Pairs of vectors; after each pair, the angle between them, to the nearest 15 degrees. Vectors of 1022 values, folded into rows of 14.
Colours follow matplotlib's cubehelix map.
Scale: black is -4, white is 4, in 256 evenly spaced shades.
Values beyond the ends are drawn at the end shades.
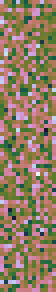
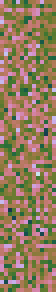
15 degrees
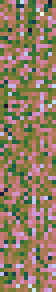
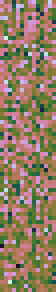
135 degrees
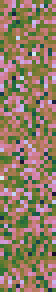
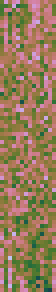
60 degrees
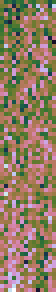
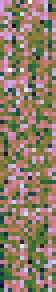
90 degrees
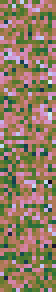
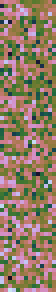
120 degrees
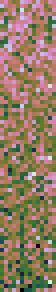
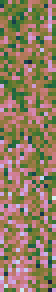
120 degrees
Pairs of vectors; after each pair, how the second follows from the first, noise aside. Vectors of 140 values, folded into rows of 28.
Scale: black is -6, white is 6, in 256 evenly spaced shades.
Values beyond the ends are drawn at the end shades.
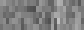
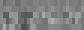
reversed, negated, partly zeroed.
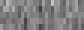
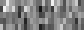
scaled up.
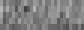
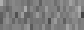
reversed, negated, partly zeroed.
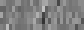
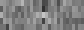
sign-scrambled.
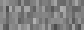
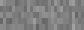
wrapped around, negated, shrunk.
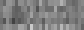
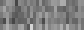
copied.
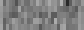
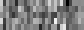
scaled up.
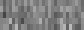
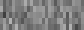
copied.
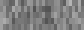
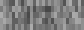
copied.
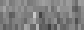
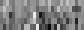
scaled up.
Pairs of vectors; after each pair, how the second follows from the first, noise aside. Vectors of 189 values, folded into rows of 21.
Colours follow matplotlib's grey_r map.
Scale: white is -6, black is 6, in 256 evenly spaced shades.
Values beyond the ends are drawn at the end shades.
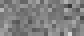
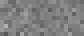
wrapped around, shrunk.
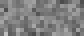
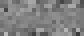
partly zeroed.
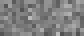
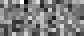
reversed, negated, scaled up.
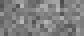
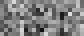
reversed, negated, scaled up.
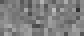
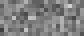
wrapped around, negated.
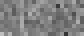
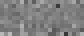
partly zeroed.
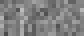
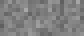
reversed, negated, shrunk.
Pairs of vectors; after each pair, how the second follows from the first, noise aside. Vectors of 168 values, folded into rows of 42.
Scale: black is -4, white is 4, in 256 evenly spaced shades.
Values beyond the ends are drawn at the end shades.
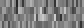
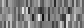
reversed, negated.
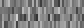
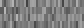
wrapped around, negated, shrunk.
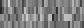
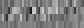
reversed, partly zeroed.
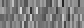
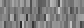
reversed, partly zeroed.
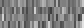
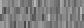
reversed, shrunk.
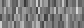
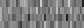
reversed, negated, partly zeroed.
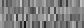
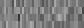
wrapped around, negated, shrunk.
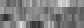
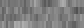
reversed, shrunk.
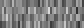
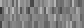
reversed, partly zeroed.
